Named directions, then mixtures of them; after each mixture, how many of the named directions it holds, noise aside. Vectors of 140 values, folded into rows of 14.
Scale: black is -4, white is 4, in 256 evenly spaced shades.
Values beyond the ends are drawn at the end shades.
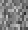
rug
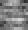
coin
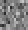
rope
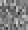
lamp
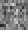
four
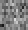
four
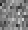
four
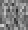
three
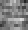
one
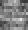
one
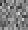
four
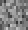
three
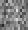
four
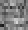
three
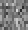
three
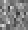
one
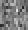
four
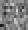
four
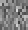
two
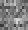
two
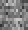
three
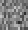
one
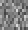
two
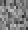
two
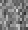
one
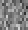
one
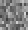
four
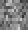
two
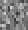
one
